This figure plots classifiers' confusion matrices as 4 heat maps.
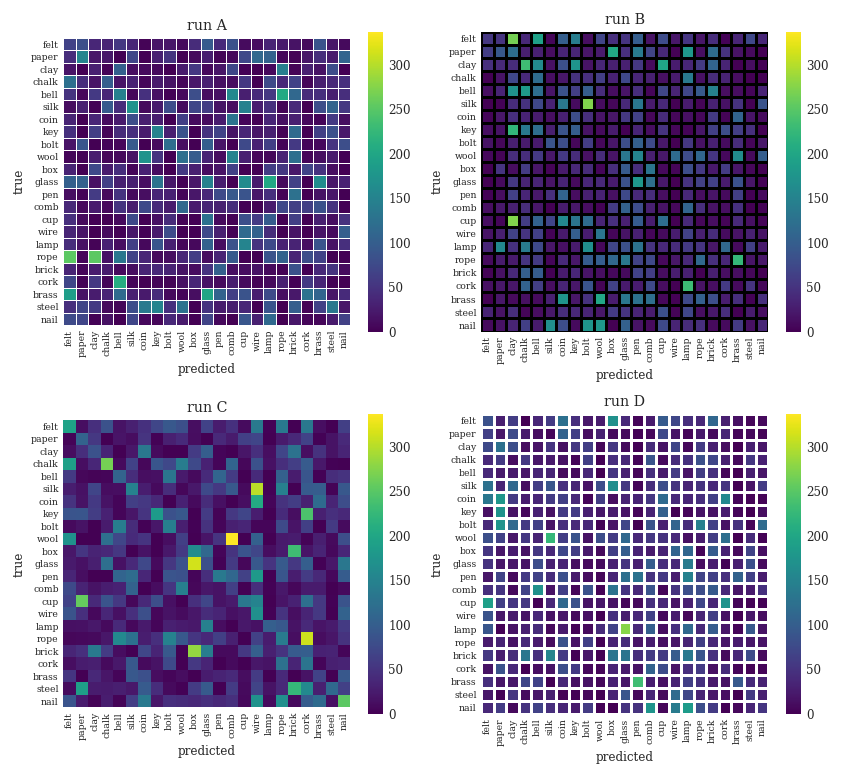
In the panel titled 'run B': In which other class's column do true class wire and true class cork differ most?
lamp
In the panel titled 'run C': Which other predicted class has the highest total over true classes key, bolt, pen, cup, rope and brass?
cork
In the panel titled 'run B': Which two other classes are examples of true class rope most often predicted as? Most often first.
brass, glass
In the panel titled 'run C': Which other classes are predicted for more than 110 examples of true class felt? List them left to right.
wire, rope, cork
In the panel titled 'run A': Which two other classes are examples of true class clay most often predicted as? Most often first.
rope, bell
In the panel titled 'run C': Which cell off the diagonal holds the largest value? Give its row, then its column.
wool, comb
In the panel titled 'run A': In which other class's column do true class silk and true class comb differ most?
cup
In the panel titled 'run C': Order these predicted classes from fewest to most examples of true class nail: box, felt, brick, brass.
brick, box, felt, brass
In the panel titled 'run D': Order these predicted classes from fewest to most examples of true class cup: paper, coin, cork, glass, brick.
glass, brick, paper, coin, cork
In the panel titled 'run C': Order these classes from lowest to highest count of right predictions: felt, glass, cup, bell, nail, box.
glass, bell, cup, box, felt, nail
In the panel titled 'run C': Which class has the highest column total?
wire
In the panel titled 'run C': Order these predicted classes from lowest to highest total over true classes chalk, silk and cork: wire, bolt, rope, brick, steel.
steel, brick, bolt, rope, wire
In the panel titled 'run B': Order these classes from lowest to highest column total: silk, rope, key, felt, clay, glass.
felt, silk, rope, key, glass, clay
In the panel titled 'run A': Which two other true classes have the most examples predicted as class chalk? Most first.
silk, glass
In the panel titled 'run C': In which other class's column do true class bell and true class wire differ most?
bolt
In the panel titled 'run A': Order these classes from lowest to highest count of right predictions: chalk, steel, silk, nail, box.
box, nail, chalk, steel, silk
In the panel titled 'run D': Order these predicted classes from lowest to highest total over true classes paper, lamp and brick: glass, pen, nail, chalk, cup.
nail, pen, cup, chalk, glass
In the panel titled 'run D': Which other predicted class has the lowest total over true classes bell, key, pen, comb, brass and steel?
wool
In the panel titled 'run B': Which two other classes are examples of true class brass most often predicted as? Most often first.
wool, coin
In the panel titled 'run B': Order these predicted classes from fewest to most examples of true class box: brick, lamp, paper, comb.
brick, paper, lamp, comb
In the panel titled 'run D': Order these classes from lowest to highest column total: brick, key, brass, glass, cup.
brass, key, cup, brick, glass
